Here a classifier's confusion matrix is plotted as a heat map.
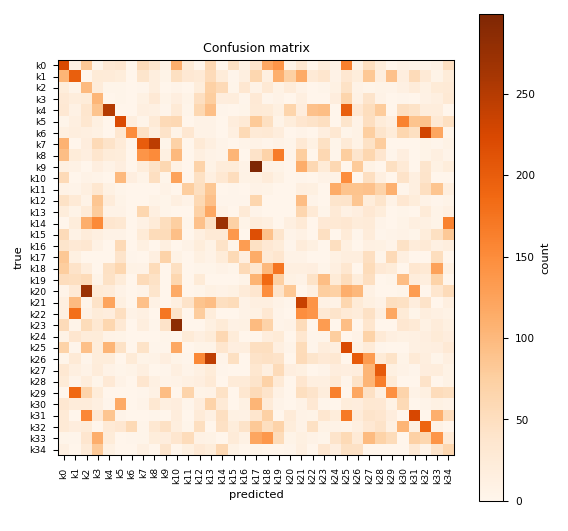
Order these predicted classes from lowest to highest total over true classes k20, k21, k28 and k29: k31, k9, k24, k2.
k9, k31, k24, k2
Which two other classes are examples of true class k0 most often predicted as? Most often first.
k25, k19
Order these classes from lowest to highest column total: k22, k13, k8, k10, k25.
k22, k8, k13, k10, k25
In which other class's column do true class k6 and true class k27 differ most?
k32
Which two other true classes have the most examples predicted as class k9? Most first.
k22, k29
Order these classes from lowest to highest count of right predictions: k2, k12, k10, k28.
k12, k2, k10, k28
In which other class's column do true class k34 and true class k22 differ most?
k1
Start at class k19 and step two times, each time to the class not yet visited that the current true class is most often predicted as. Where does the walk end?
k33
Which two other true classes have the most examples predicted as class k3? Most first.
k14, k33
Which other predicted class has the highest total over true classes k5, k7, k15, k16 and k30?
k17
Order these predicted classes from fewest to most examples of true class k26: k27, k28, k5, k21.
k5, k28, k21, k27
